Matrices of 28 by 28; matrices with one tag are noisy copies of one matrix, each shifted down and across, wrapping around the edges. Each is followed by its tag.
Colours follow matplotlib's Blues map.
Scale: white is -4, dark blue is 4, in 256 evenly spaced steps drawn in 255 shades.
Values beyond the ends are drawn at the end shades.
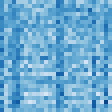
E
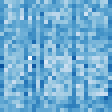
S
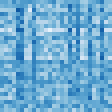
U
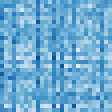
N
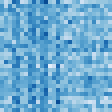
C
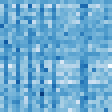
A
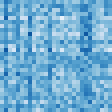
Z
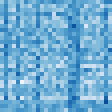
Z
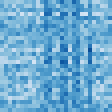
C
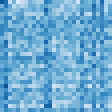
E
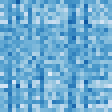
U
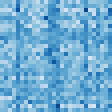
Z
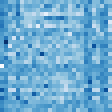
C
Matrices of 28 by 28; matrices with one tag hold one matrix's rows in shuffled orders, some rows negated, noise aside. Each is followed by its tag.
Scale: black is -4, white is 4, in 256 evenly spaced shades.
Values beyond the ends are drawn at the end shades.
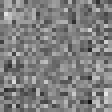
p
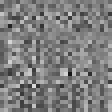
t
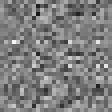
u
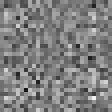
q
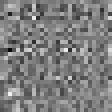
t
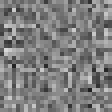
p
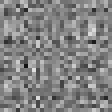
q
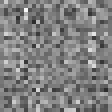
q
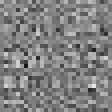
q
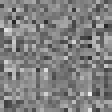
p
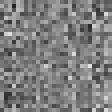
p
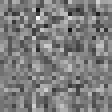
u
